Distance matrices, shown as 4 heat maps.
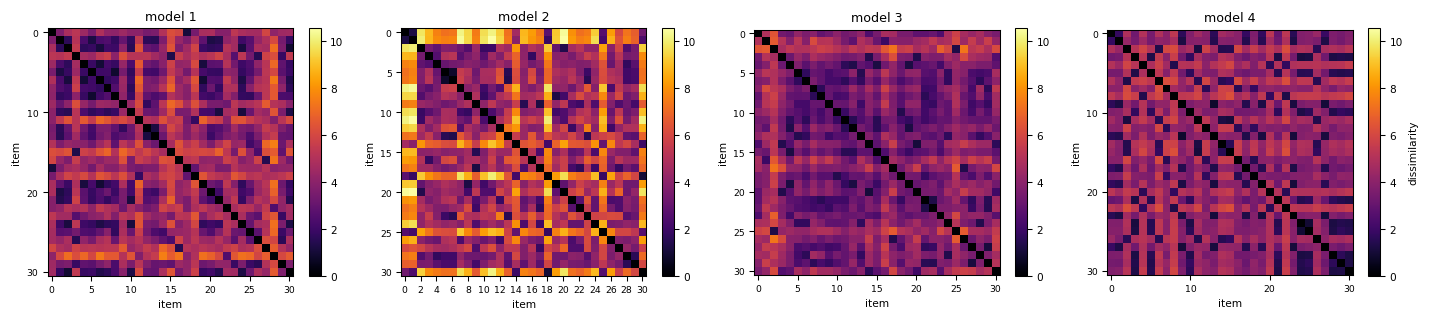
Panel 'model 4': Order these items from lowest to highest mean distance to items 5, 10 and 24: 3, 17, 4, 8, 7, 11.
3, 17, 7, 11, 4, 8
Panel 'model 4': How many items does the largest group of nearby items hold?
9
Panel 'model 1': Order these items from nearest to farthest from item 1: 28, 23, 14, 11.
14, 23, 11, 28
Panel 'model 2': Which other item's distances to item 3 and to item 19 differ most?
16
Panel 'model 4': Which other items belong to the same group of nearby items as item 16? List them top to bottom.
7, 12, 18
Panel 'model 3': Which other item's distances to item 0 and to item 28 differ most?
24
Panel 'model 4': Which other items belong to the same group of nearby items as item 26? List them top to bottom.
2, 6, 11, 14, 15
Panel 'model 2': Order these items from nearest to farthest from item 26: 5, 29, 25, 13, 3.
3, 29, 5, 13, 25
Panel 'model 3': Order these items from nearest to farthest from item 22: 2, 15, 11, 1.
11, 15, 2, 1
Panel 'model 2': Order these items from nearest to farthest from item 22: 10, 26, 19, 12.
26, 12, 10, 19
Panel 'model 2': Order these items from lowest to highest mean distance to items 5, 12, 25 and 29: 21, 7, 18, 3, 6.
6, 21, 3, 7, 18
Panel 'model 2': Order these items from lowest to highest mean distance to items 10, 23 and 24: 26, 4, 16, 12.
4, 26, 12, 16
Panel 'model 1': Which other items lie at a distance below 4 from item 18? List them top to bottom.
0, 11, 17
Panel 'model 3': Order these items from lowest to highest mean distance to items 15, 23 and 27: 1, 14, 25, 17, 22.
22, 14, 17, 1, 25
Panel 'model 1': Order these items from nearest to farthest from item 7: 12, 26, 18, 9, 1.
1, 12, 9, 26, 18
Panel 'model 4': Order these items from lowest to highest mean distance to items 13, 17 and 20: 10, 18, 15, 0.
0, 18, 10, 15
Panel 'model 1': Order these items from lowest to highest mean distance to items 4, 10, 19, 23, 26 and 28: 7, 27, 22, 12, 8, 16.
8, 7, 12, 22, 16, 27
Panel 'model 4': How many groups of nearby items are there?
5
